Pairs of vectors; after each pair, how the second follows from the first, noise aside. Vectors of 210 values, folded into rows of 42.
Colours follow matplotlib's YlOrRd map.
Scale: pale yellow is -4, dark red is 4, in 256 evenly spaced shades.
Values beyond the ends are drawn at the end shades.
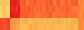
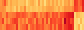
reversed.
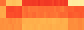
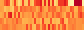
sign-scrambled.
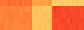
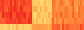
reversed.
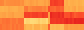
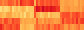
reversed, negated.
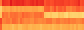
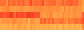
reversed, negated, shrunk.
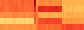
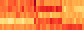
copied.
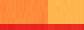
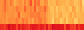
copied.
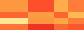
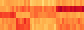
reversed, negated.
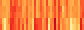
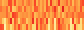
sign-scrambled.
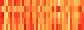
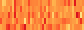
reversed, negated, partly zeroed.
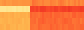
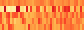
sign-scrambled.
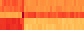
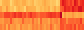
reversed.
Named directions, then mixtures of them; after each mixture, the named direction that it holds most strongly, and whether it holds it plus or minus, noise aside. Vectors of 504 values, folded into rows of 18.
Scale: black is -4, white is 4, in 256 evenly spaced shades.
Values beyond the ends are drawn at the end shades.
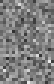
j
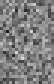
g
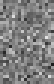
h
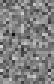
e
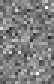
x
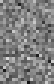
j, minus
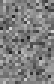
x, minus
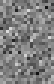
x, minus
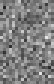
h, plus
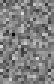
e, plus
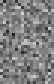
e, plus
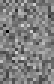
g, plus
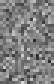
j, minus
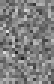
g, minus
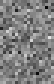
x, minus
